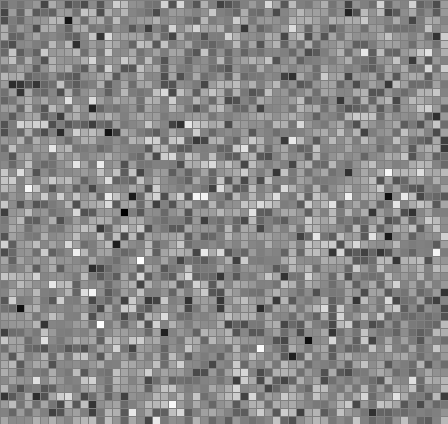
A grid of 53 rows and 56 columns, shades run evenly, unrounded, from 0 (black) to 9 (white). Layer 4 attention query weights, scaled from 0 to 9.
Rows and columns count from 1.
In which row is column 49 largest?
22
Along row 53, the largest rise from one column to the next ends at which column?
20
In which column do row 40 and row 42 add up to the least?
42
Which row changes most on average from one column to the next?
25
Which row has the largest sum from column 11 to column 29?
43
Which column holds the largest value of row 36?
7
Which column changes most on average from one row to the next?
50
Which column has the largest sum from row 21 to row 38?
32
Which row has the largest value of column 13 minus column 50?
41
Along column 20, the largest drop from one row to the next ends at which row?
26
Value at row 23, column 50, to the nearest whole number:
3
